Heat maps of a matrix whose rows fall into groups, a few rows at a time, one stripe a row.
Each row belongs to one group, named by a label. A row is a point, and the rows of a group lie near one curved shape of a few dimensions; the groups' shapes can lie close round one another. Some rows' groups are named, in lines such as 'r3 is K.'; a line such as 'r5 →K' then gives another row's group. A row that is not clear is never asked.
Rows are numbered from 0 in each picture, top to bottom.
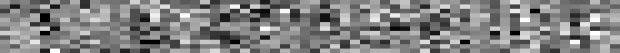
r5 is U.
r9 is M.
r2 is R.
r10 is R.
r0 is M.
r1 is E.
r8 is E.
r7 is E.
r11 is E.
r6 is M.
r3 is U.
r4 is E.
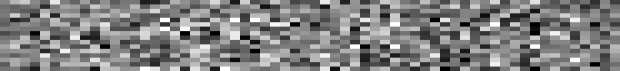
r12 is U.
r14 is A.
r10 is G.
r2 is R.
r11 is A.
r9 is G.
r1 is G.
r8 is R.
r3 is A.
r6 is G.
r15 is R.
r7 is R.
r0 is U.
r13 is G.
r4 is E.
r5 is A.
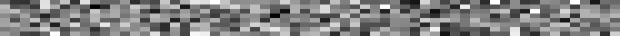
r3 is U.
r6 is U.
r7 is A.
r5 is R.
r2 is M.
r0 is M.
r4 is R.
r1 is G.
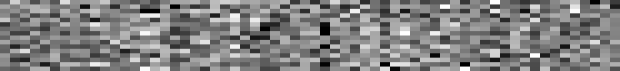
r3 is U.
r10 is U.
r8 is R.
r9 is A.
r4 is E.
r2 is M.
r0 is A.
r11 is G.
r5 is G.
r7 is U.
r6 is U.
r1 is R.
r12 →E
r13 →R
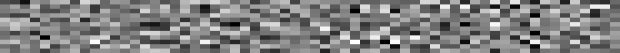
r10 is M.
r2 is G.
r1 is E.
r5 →G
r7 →R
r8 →U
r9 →G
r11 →U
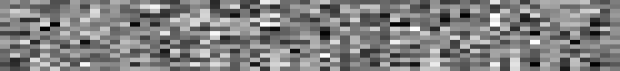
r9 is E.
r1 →U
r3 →G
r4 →A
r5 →M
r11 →R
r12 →U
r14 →M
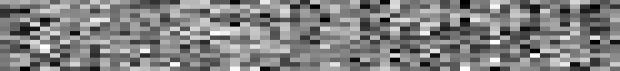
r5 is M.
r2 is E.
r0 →G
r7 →E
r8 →A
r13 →G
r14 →R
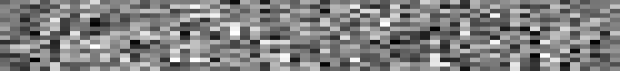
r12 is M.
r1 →A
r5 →G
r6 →E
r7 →R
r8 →U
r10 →A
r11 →U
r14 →U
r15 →M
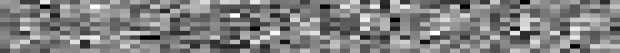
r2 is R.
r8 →M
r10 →E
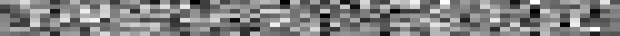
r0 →R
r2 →M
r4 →M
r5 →U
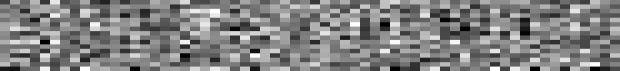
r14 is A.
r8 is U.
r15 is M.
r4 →A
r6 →G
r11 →G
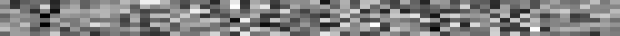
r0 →U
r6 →E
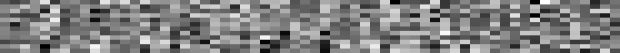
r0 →M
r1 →U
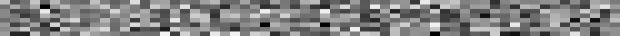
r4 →R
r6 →R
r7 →E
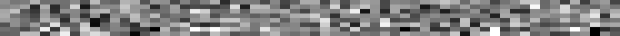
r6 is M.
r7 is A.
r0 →R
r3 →A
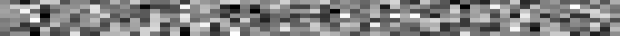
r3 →U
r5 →A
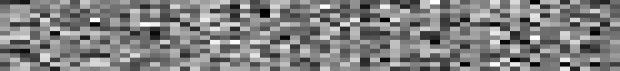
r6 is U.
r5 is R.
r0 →M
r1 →U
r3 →U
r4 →G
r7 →A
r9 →E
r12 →G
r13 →A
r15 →U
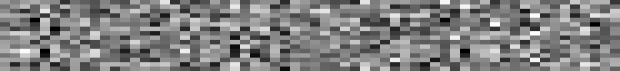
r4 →A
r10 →U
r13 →E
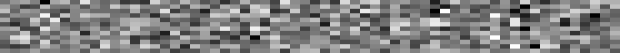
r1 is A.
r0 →E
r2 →E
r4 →U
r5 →U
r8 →G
